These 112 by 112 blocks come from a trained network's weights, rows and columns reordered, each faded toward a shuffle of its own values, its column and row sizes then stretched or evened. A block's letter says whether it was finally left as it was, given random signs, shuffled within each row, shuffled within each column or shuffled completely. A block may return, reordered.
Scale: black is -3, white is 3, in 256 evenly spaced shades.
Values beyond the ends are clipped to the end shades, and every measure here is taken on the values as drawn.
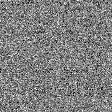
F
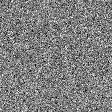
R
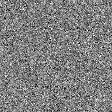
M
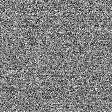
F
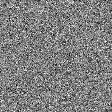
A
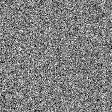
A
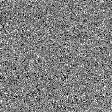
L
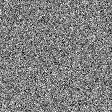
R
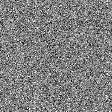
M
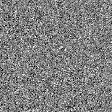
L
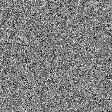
A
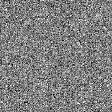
L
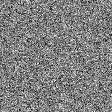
R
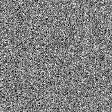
A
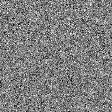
M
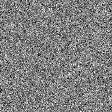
M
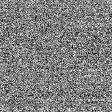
L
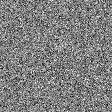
R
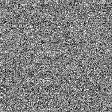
L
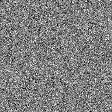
A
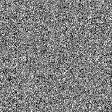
L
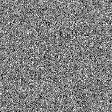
L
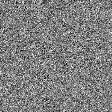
M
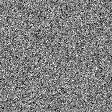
R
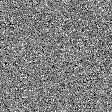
R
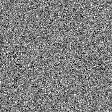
F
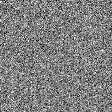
A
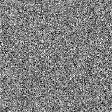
L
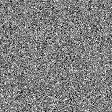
F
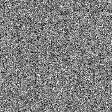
A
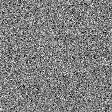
F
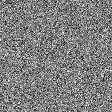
R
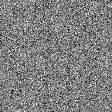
A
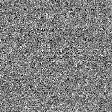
L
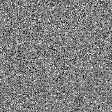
L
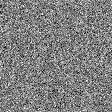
R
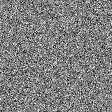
R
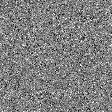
F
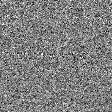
F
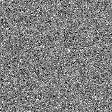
A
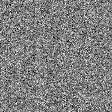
A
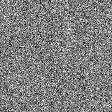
A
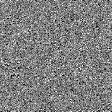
L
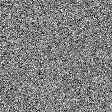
A
